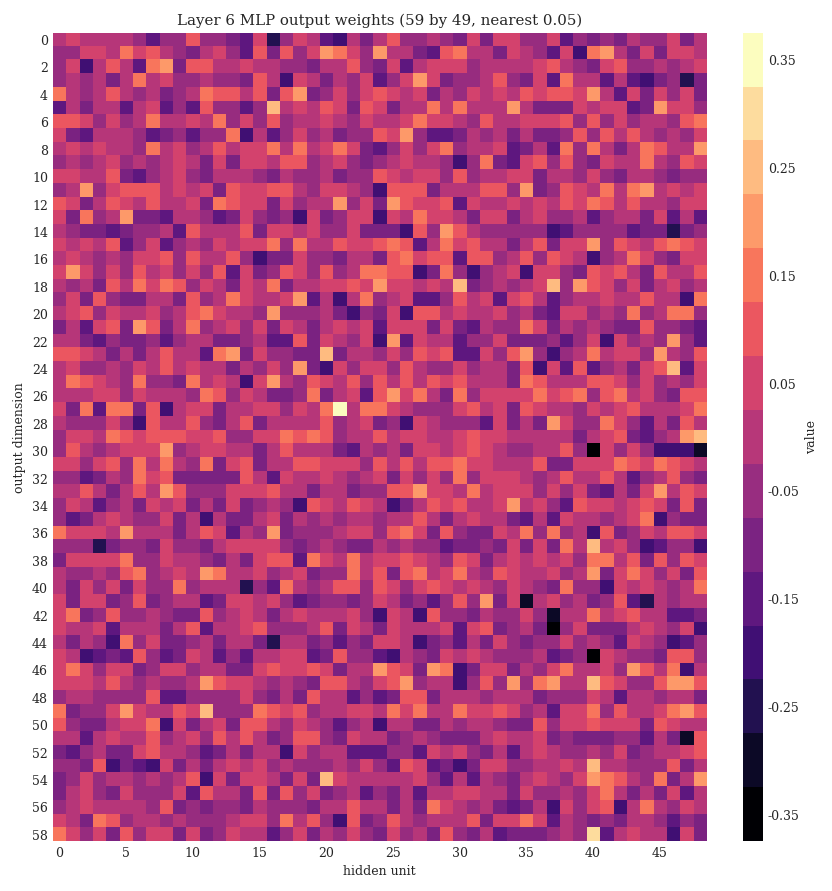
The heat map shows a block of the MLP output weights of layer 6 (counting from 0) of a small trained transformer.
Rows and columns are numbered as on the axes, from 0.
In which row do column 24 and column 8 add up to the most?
18
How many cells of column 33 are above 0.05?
4
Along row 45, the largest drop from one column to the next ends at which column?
40
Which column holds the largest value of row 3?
27
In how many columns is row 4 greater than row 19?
27
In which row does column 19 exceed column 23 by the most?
26
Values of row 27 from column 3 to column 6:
-0.15 0.15 0.15 -0.1
